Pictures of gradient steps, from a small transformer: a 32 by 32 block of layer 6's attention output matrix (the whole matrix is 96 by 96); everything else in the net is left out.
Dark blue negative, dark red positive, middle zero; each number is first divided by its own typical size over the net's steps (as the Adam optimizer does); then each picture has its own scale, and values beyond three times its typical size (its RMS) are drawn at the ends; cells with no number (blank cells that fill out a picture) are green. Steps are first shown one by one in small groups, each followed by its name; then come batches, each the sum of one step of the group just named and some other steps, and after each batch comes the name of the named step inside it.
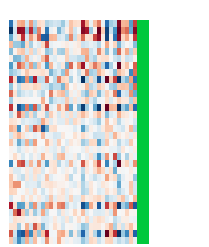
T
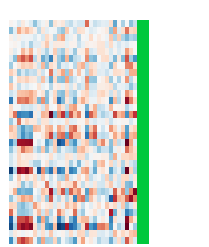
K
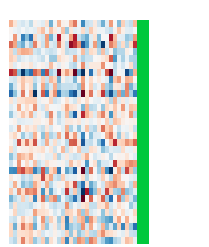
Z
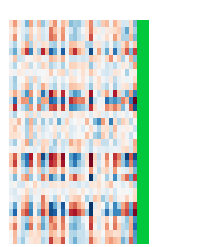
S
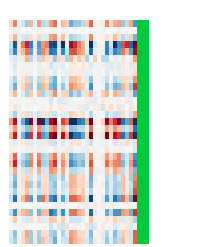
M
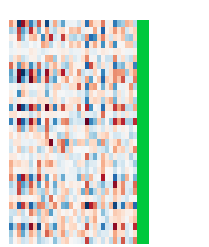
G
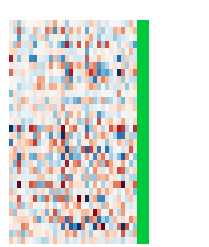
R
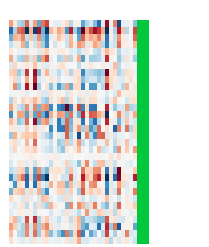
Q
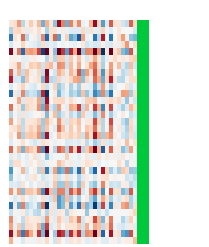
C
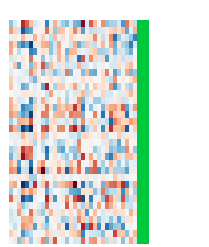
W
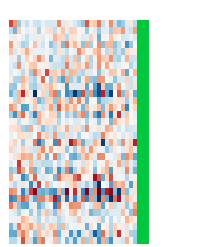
Z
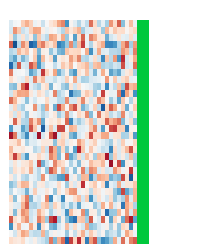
M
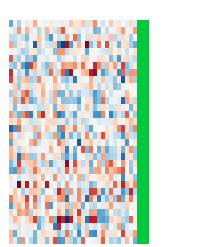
R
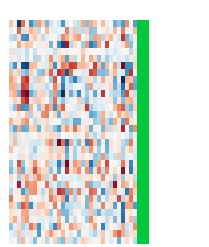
G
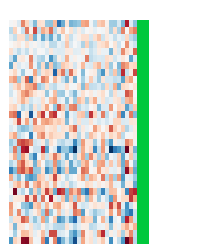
K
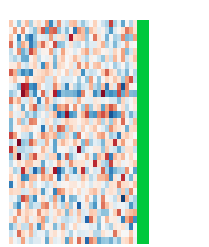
Z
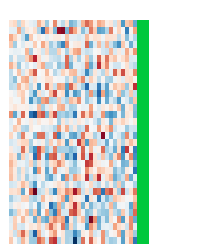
S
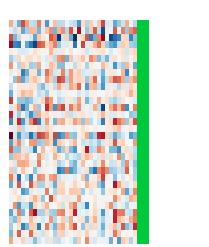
G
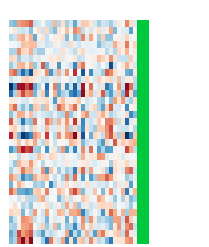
Z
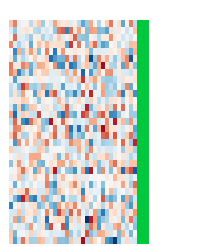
Z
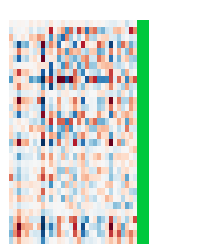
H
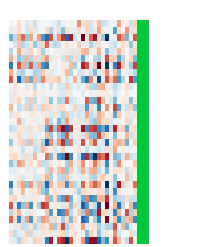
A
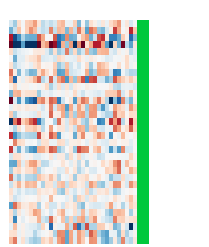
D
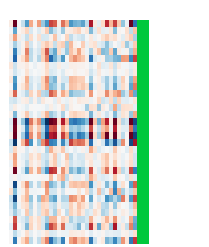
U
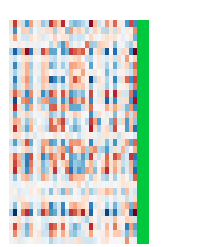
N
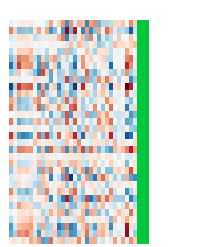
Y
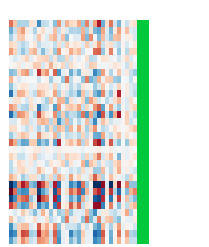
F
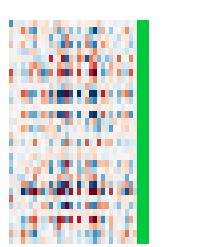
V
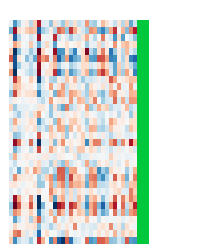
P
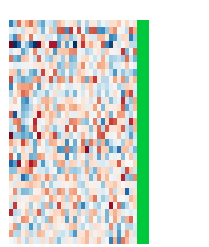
D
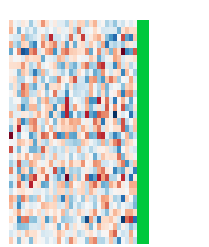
A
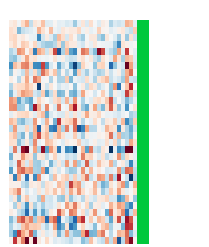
Y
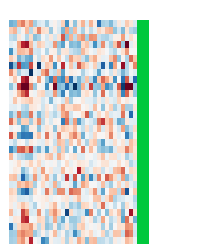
Y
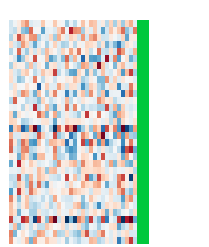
A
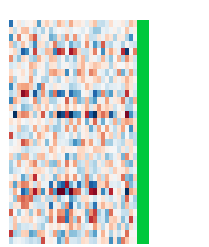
V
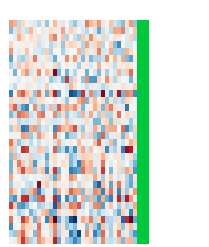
F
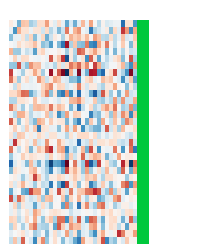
V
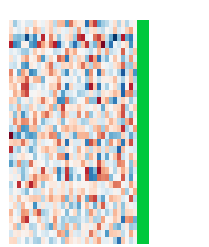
D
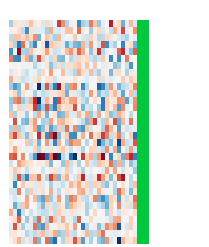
U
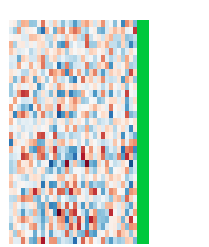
V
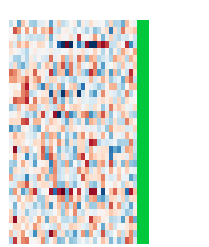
V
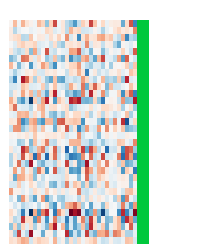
N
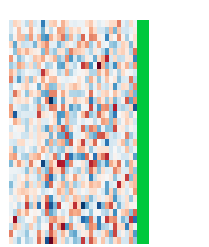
A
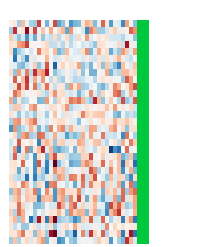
P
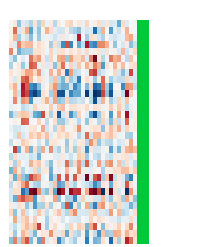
V
